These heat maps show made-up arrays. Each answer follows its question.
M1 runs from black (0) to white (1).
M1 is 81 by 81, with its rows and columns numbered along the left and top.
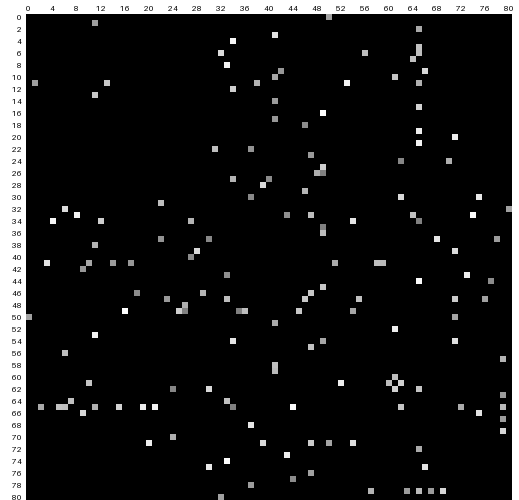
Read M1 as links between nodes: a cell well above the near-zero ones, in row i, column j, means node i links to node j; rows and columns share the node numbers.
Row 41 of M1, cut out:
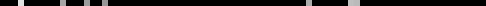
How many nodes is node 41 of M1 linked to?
7
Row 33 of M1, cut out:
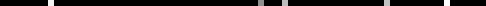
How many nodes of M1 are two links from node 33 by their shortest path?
7
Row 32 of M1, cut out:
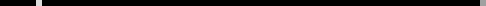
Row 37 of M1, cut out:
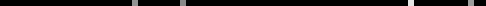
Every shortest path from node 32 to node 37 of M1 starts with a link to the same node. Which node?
node 6
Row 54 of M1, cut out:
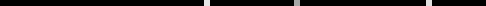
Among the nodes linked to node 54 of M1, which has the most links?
node 49
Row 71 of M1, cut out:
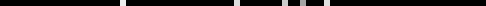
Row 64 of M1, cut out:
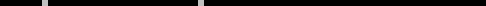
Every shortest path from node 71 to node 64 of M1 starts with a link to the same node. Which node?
node 47
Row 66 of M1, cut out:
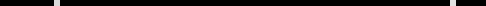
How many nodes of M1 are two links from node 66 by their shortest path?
2
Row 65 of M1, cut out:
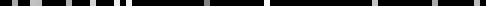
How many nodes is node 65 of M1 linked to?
12
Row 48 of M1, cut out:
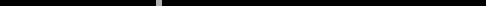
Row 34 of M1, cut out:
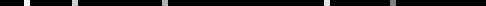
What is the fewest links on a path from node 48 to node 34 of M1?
4
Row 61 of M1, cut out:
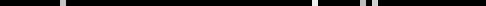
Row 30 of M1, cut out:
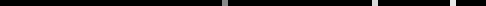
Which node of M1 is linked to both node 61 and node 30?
node 62
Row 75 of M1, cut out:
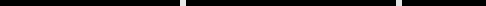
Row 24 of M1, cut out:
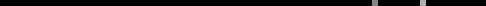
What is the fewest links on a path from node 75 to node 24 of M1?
3
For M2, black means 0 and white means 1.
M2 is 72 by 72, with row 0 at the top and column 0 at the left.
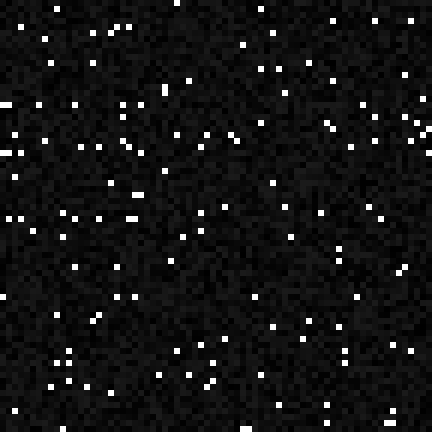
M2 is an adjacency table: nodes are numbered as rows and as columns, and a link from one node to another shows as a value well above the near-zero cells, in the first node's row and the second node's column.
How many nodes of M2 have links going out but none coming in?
9
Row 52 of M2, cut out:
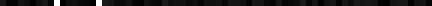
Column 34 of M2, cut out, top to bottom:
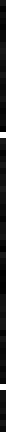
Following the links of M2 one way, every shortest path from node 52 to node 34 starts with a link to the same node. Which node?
node 16
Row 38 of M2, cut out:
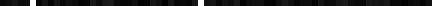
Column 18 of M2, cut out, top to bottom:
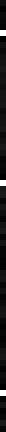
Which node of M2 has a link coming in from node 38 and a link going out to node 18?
node 5
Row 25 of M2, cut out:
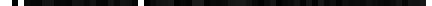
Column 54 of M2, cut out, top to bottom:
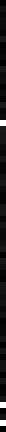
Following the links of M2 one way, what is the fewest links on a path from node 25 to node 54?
3
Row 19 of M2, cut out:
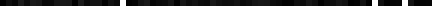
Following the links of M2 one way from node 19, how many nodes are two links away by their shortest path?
6
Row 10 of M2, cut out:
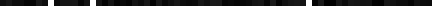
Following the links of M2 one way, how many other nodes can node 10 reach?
5
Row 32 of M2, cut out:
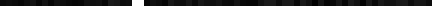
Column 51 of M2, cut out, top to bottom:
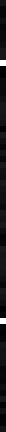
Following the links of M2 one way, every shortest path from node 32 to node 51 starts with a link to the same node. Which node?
node 23
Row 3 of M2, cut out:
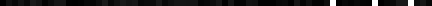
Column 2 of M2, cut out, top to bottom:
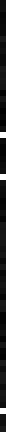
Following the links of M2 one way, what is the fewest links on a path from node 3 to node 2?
2
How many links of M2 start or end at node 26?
1
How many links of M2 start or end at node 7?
3
